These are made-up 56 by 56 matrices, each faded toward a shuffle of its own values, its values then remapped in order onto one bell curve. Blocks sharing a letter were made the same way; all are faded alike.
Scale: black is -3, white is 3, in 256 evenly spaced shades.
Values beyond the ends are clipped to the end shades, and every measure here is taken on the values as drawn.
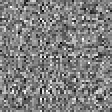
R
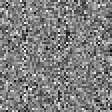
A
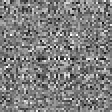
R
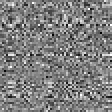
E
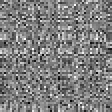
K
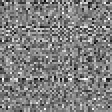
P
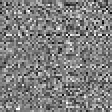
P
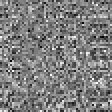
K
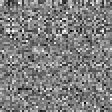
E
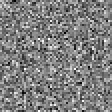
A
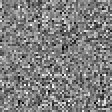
A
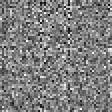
A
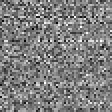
R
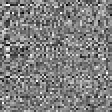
P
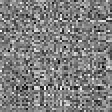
P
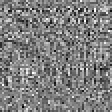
P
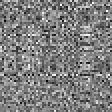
R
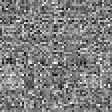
R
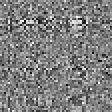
E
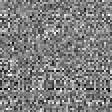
E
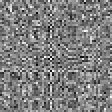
K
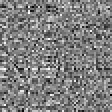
P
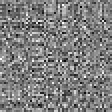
K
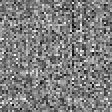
A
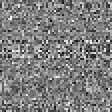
P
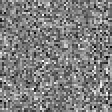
A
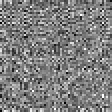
K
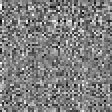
R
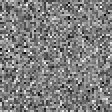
A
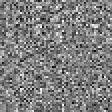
R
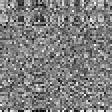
P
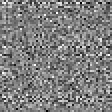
E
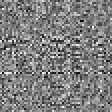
E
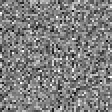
A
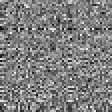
E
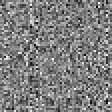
A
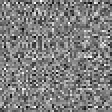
P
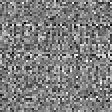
P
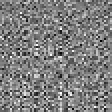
K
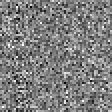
A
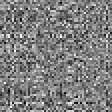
R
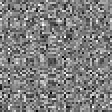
K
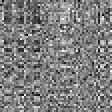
K
